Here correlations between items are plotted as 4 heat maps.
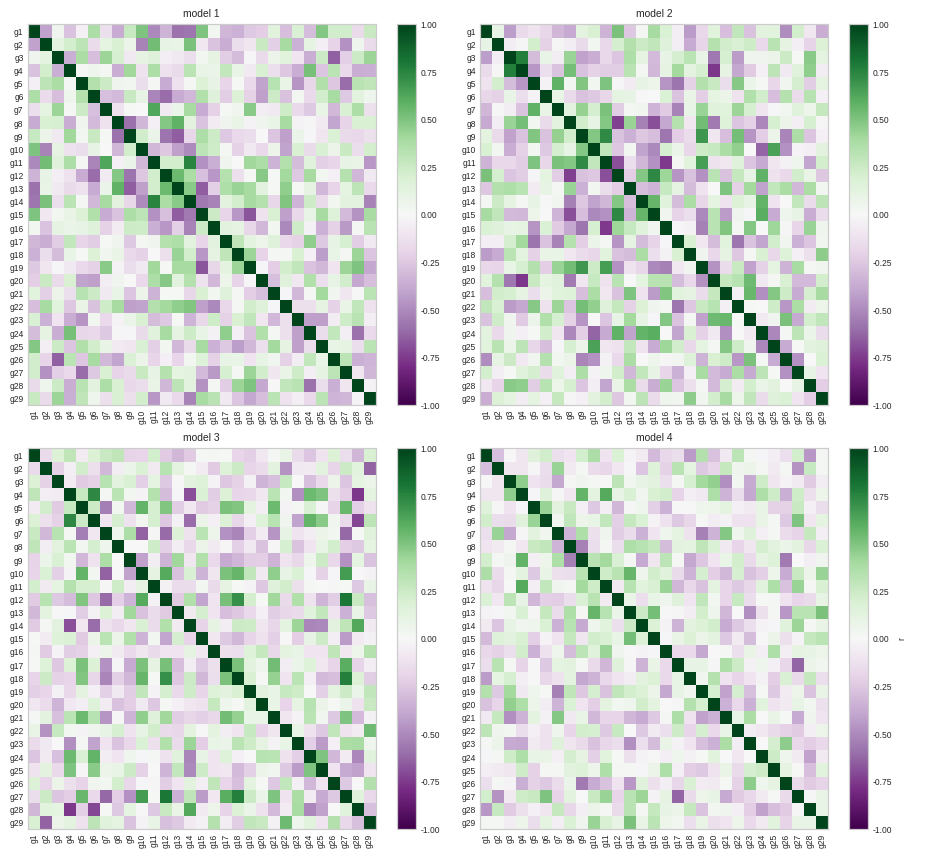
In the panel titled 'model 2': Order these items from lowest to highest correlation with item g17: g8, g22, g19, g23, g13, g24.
g22, g24, g23, g19, g13, g8
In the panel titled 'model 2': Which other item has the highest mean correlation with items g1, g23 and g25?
g16
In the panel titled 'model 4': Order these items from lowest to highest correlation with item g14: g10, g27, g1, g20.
g1, g10, g20, g27
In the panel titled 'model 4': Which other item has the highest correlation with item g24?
g4
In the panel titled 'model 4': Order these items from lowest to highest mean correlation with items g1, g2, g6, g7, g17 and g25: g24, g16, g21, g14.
g14, g16, g24, g21
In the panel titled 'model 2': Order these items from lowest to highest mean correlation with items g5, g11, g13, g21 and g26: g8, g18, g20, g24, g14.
g24, g14, g18, g20, g8
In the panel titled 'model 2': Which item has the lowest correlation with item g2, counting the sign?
g18
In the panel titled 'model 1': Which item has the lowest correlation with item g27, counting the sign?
g5
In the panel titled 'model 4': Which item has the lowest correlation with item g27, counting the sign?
g17
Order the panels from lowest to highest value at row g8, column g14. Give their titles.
model 2, model 3, model 1, model 4
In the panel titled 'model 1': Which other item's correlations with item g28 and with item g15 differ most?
g19
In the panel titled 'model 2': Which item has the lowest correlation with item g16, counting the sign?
g11
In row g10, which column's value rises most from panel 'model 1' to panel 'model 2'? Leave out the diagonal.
g22
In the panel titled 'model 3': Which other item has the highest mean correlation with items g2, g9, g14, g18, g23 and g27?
g12
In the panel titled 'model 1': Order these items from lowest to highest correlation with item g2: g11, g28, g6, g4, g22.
g6, g28, g4, g22, g11
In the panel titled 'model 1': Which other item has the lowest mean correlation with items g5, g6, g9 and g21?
g12
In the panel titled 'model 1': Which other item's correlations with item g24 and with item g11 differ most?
g7
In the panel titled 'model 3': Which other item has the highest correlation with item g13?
g9
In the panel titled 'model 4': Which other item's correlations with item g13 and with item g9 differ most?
g8
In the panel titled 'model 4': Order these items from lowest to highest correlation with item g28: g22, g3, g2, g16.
g3, g22, g16, g2
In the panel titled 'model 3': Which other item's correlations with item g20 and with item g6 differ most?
g4
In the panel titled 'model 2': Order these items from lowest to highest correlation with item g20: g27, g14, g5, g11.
g27, g11, g14, g5
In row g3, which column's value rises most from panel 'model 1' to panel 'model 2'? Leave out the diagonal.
g4
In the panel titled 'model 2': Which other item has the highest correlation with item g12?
g15
